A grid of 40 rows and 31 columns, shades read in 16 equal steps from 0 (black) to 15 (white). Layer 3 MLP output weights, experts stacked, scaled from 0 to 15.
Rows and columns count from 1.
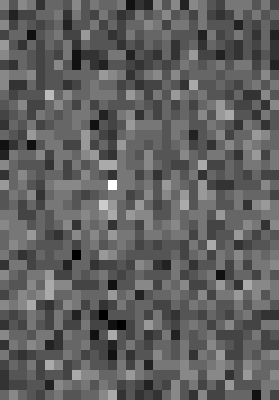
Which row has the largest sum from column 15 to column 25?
22
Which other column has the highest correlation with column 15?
10
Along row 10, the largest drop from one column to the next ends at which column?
7
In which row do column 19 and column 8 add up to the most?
19
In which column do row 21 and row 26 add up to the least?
9
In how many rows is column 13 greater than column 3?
18
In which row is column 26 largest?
12
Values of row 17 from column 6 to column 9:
3 7 4 7
